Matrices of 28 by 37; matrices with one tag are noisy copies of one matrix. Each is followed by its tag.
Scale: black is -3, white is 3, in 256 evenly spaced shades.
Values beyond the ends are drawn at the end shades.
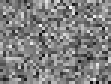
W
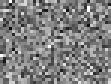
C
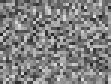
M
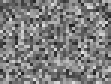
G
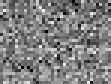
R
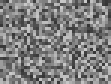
C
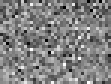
R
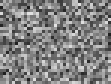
G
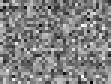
R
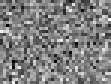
R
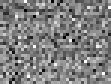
G
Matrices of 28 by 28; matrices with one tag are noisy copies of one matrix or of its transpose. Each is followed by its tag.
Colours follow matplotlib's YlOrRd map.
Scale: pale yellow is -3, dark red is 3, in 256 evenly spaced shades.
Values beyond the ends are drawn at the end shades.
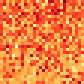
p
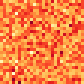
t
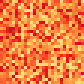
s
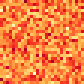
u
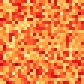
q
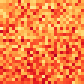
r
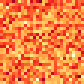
s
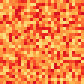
q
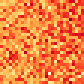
r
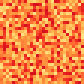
u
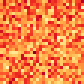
s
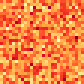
q
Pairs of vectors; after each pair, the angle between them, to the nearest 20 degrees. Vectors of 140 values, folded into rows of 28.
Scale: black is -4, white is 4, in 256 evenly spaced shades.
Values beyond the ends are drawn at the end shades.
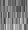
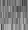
40 degrees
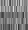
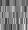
80 degrees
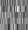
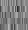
160 degrees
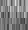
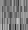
100 degrees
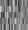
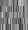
120 degrees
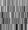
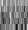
20 degrees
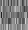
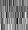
80 degrees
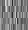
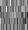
80 degrees
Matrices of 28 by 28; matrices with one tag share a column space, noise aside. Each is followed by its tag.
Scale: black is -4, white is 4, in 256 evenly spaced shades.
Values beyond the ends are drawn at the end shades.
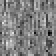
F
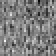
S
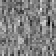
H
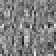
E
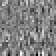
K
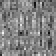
F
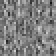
S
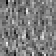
K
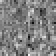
K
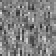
E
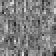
H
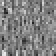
H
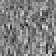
E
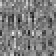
F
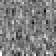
K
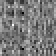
S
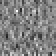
K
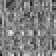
F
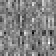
F
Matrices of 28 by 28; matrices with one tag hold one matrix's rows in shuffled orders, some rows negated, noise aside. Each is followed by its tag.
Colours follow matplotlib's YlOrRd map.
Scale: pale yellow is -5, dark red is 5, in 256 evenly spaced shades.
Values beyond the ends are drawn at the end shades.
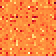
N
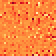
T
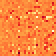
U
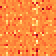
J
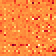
T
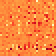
U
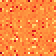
N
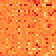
U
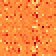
J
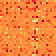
J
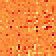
U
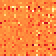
T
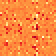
J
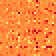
U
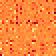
N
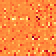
T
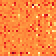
T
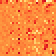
U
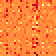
J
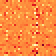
J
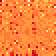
N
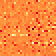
T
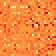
T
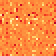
N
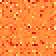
N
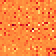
T
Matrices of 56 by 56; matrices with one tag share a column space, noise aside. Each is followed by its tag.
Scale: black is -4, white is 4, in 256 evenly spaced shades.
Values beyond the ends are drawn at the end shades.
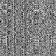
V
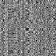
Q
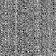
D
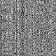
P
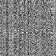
P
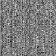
V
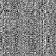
V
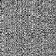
P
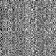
Q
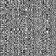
Q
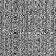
P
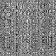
V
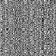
Q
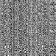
D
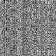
Q
